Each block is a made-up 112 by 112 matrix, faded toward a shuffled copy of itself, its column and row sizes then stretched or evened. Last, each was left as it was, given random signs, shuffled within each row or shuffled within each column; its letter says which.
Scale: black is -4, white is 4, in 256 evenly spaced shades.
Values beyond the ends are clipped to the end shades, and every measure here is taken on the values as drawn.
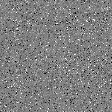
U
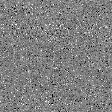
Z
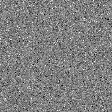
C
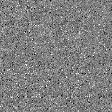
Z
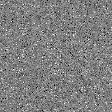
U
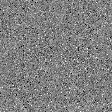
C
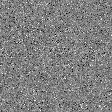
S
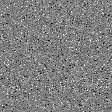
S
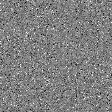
C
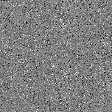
C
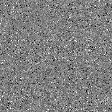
U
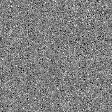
C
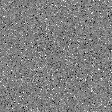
C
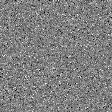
S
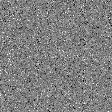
C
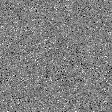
S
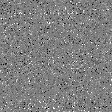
Z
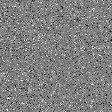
U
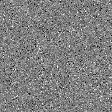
C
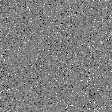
C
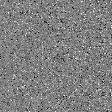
Z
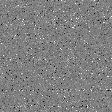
S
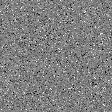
S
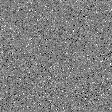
S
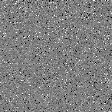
U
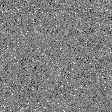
S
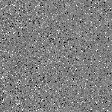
Z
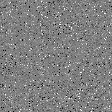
U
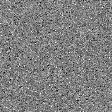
C
